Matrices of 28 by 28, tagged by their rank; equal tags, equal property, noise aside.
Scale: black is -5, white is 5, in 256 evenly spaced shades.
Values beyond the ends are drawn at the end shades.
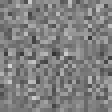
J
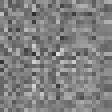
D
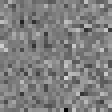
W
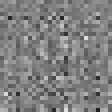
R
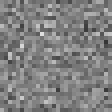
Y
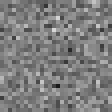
J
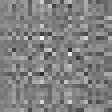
D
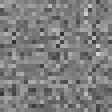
W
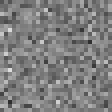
J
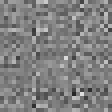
R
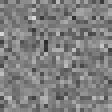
W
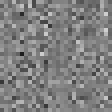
Y
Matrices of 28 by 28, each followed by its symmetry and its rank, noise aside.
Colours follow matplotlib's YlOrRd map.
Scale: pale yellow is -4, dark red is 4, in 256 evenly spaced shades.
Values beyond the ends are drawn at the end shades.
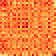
symmetric, rank two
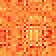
no symmetry, rank three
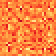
no symmetry, rank three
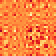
symmetric, rank three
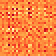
antisymmetric, rank two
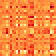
no symmetry, rank two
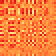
symmetric, rank two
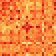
symmetric, rank three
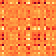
symmetric, rank one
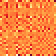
no symmetry, rank two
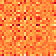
symmetric, rank two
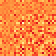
symmetric, rank three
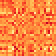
no symmetry, rank three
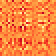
antisymmetric, rank two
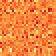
no symmetry, rank three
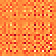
symmetric, rank two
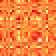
symmetric, rank two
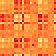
symmetric, rank one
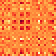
symmetric, rank two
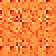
symmetric, rank two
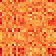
no symmetry, rank three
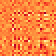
antisymmetric, rank two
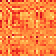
no symmetry, rank two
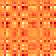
symmetric, rank one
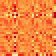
antisymmetric, rank two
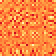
symmetric, rank three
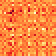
symmetric, rank two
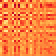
symmetric, rank one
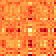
symmetric, rank one
